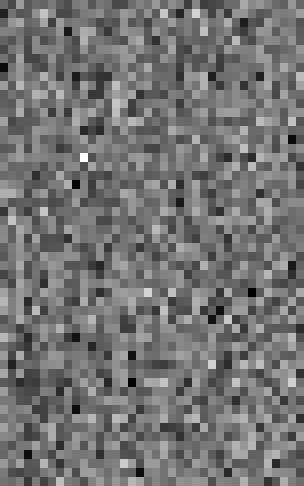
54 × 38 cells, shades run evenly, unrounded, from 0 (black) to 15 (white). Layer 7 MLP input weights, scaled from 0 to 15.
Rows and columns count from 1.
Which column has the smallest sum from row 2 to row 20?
23
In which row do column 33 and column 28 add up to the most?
37
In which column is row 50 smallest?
8
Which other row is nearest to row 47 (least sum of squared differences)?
12
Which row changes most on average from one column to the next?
35
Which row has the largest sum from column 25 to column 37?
47
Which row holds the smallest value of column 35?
52
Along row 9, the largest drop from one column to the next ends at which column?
27
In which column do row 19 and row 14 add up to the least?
38
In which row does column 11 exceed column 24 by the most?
18
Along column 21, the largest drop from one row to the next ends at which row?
48
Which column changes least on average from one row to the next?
7
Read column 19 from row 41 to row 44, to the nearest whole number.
5 6 10 5
